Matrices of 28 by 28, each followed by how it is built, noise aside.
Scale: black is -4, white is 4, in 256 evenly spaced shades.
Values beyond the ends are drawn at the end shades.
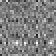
low rank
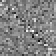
banded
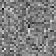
low rank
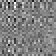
low rank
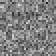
blocks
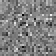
low rank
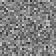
noise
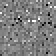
sparse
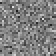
noise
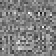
blocks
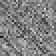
Toeplitz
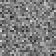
noise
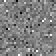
sparse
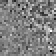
upper triangular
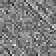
Toeplitz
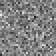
noise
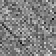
Toeplitz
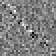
banded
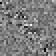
banded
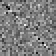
diagonal
